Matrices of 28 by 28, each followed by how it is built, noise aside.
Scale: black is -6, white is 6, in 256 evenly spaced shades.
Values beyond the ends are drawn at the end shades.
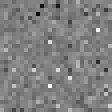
sparse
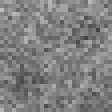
smooth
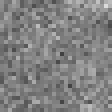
smooth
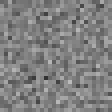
noise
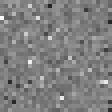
sparse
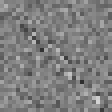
banded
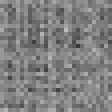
blocks
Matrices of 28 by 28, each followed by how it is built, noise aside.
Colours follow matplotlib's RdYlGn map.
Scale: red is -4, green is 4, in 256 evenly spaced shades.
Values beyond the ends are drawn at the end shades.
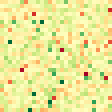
sparse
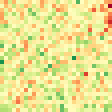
smooth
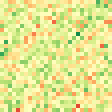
Hankel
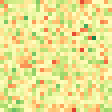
noise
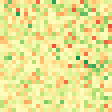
upper triangular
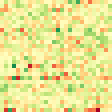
uneven rows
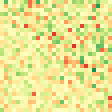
upper triangular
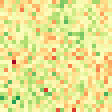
smooth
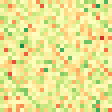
Toeplitz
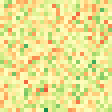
Hankel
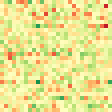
uneven rows
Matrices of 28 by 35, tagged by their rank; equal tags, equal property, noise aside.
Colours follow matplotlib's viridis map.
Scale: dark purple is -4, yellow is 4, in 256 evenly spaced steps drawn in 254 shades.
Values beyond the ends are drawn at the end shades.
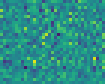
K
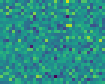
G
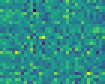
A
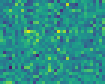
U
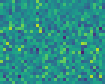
G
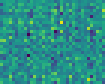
U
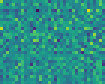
U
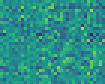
G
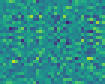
A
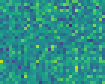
G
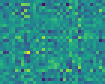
A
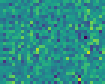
K
